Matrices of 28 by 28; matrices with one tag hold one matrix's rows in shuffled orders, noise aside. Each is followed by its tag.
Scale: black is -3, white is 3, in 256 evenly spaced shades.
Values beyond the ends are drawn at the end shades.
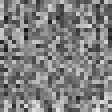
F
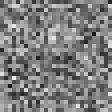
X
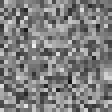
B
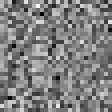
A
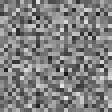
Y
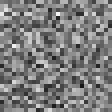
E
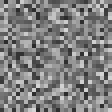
Y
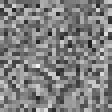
F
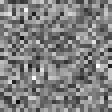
X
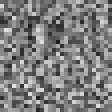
E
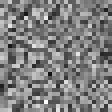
A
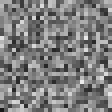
X
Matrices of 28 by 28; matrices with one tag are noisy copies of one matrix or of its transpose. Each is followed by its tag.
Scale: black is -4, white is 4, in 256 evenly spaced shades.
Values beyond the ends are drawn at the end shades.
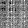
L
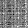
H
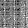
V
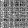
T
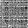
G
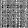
G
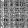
T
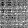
L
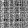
T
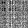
L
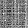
H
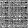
G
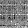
V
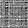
G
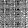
V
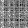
T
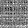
H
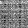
T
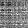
L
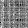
T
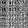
L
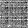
G
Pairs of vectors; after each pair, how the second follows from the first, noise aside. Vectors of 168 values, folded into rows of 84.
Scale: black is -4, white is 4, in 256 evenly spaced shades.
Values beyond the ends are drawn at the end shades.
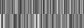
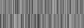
negated, shrunk.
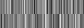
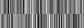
reversed, negated.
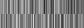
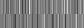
reversed, partly zeroed.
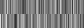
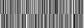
shuffled.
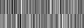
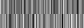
reversed, negated.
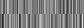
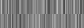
reversed, shrunk.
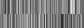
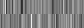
wrapped around, partly zeroed.
